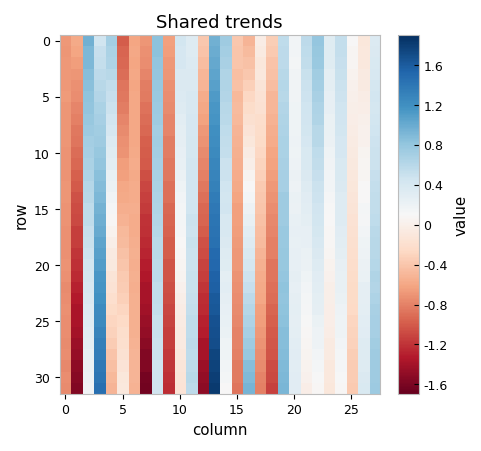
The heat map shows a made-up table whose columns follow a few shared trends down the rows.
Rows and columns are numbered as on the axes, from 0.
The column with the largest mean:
13
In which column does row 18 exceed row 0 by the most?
16
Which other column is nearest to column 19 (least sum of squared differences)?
27
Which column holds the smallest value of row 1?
5
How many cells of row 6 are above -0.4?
19
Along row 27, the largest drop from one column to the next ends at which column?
12
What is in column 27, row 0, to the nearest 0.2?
0.4
